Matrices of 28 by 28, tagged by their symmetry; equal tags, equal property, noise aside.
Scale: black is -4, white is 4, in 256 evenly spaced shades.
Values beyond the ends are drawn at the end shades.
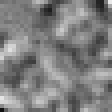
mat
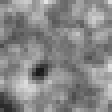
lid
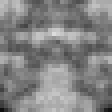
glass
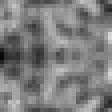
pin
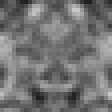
glass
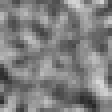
mat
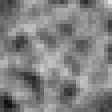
lid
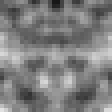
glass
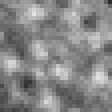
lid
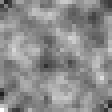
lid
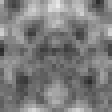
glass
